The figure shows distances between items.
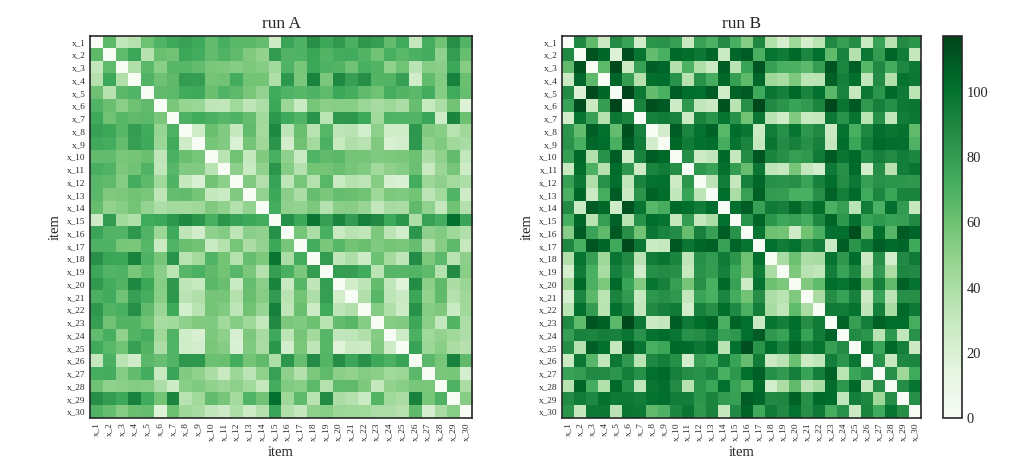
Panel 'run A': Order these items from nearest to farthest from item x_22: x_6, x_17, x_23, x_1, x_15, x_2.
x_6, x_23, x_17, x_2, x_1, x_15
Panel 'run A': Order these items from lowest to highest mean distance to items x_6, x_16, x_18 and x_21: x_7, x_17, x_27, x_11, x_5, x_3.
x_27, x_11, x_17, x_3, x_5, x_7
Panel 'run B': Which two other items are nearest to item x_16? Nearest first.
x_20, x_1
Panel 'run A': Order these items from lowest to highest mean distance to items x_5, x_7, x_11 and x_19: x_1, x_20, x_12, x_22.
x_12, x_22, x_1, x_20
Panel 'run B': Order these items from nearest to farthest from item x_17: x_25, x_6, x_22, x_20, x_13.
x_25, x_22, x_20, x_13, x_6
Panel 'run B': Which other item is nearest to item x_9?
x_8
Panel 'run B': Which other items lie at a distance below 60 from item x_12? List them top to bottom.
x_3, x_6, x_10, x_13, x_15
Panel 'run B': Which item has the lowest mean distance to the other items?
x_1
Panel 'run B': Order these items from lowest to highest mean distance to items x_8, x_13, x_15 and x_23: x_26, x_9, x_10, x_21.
x_9, x_10, x_21, x_26
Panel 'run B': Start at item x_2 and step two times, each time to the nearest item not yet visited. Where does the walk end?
x_14
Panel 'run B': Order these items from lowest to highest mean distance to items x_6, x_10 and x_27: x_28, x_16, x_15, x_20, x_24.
x_15, x_24, x_20, x_28, x_16
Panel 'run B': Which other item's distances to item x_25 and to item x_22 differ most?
x_11
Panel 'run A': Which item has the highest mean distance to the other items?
x_15
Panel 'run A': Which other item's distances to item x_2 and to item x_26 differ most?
x_4
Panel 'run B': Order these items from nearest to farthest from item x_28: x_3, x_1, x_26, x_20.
x_26, x_1, x_20, x_3
